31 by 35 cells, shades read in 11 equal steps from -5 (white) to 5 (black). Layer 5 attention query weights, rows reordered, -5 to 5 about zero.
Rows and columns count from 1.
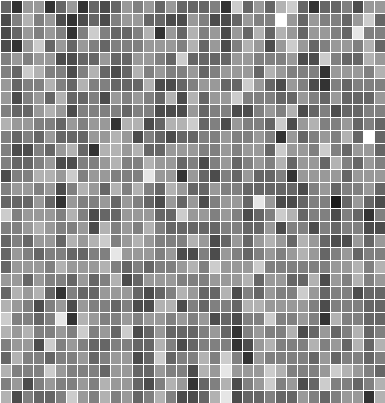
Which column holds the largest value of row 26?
22
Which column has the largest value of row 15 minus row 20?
28
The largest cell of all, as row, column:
16, 31
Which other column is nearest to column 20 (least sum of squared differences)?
32
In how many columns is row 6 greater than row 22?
14
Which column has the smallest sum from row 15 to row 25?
25
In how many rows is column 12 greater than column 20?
10
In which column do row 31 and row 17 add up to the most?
34
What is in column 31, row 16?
4
